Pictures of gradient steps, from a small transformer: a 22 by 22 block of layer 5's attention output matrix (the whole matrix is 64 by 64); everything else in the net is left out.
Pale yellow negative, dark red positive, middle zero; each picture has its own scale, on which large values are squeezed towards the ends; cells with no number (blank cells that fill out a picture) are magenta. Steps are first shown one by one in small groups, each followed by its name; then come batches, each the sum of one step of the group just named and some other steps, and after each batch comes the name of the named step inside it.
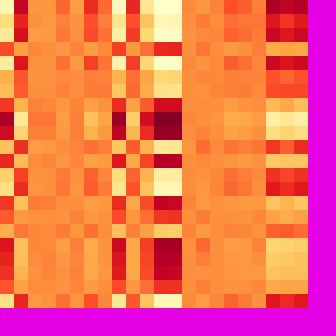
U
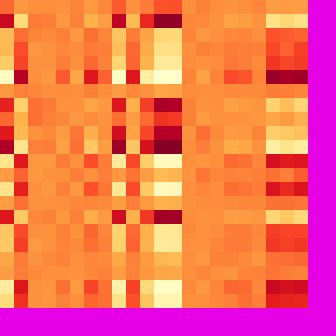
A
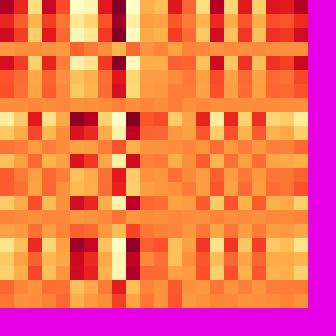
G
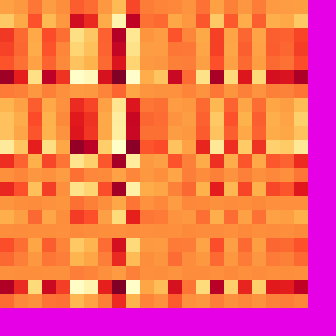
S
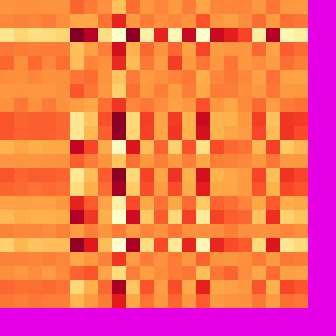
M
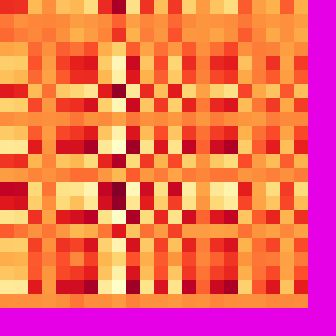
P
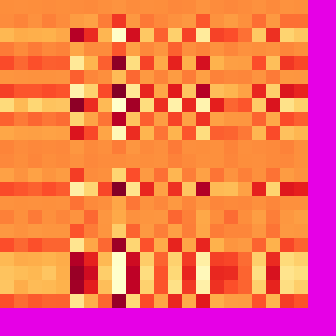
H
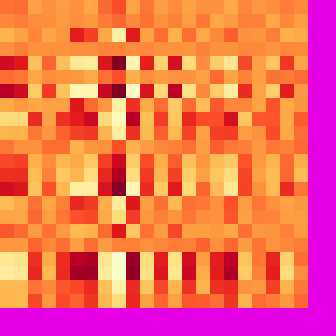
H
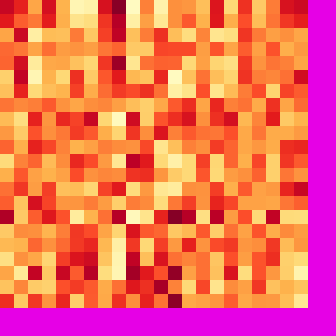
G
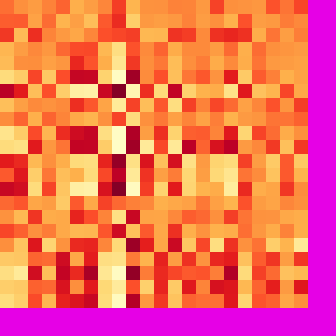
P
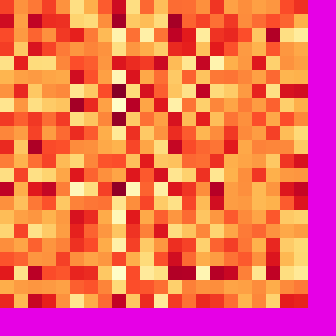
H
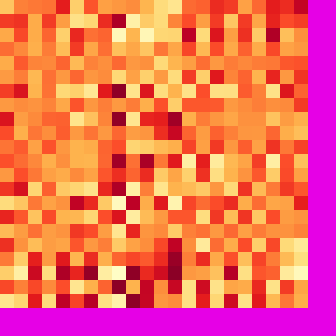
U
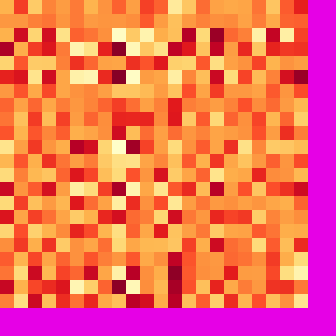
S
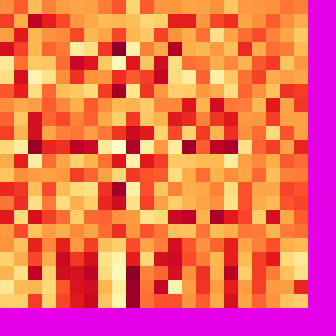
P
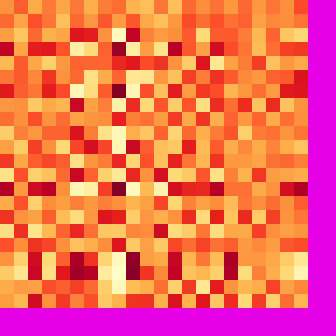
H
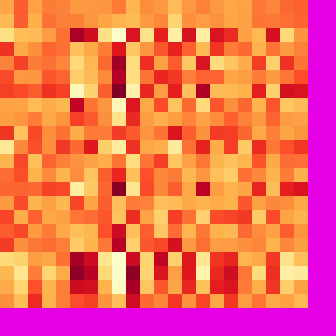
H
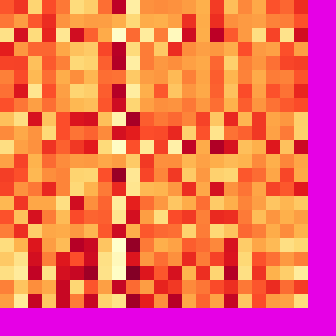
G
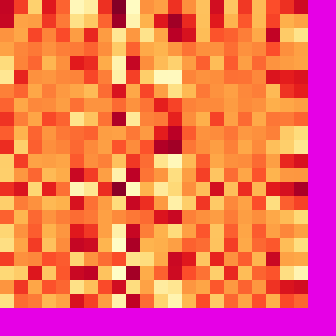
A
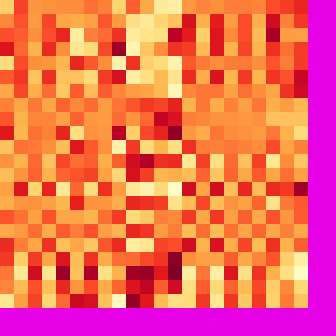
U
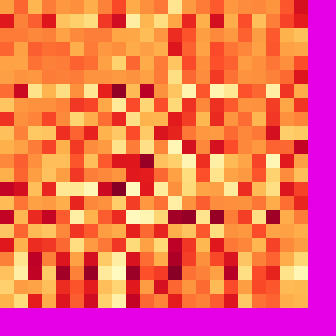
P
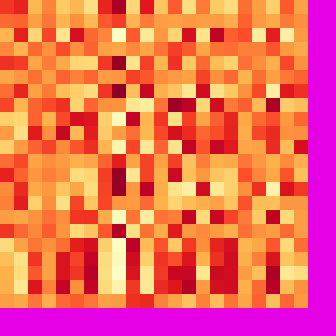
P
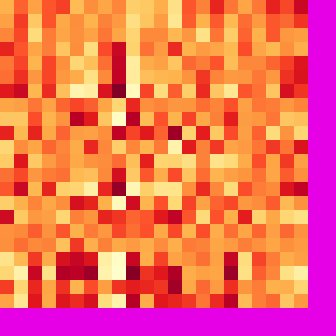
G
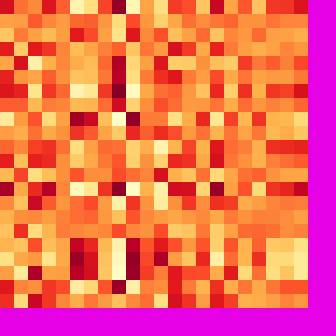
G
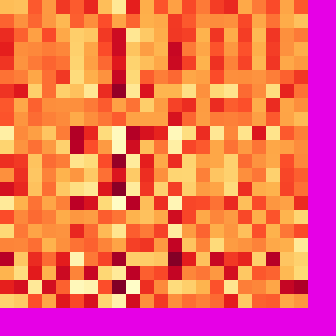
S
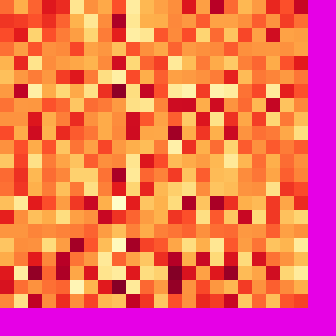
G
